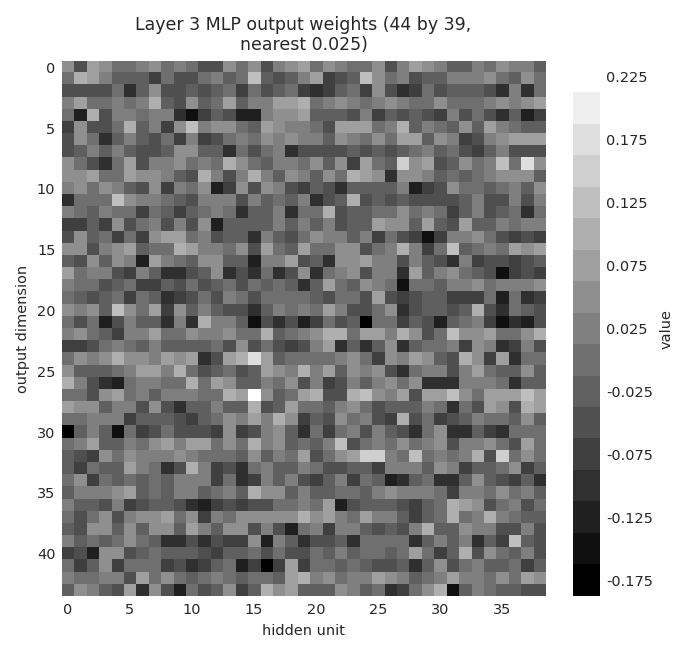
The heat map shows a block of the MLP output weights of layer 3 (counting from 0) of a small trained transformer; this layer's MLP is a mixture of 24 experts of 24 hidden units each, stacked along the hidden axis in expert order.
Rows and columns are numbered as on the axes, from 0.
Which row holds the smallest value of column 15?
21
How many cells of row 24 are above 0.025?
19
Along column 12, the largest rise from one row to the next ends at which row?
11
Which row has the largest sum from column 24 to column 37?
27
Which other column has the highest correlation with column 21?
33
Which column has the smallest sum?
14
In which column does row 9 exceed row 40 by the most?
2
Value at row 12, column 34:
-0.05
